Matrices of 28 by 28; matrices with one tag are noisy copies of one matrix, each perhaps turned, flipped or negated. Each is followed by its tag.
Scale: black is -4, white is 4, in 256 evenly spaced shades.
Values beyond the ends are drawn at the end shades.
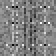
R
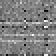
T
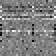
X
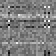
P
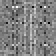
R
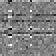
T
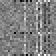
X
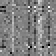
P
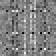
R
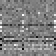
X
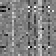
P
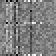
X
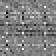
R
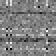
P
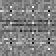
R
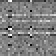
T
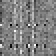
T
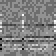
X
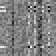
P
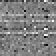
T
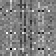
R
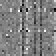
T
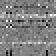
P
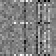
X
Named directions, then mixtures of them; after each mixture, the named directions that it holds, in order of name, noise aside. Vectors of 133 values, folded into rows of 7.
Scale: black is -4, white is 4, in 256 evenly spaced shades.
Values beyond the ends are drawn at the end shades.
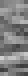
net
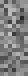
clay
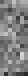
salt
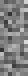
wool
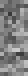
clay, net, wool.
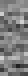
net, wool.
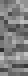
net, wool.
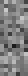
clay, net, wool.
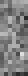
salt.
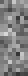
salt.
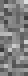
clay, salt, wool.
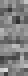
net, salt.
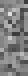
clay, net, wool.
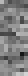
net, salt.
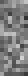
salt, wool.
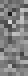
clay, wool.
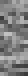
net, salt, wool.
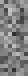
clay.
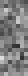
clay, net, salt.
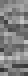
net, wool.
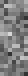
clay, salt, wool.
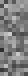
clay, net, wool.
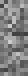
clay, net.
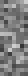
clay, salt, wool.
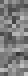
clay, net.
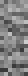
clay, net, wool.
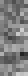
net, salt, wool.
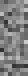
net, wool.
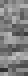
clay, net.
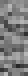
net, wool.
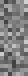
clay, wool.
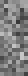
clay, salt.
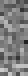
net, wool.
